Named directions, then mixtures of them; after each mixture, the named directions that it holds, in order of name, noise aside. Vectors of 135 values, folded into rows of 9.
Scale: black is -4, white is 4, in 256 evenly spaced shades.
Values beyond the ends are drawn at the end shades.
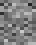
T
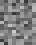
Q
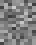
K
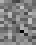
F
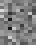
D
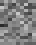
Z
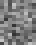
K, Q, T.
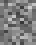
F, K, Z.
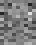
F, T.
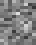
Q, Z.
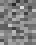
F, Q, Z.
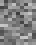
Z.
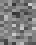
Q, T.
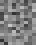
Q.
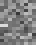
Z.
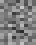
F, K, Q.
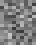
F, K.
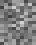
K.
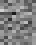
D, Q, T.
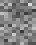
T.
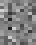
D.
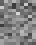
F, K, Z.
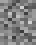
F, Z.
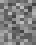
F, K, Z.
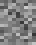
Z.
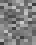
K.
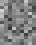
D, F, Q.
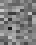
D, Q.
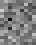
D, Z.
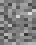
F, T.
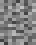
F, Q.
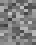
F, Z.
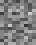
F, Q, T.
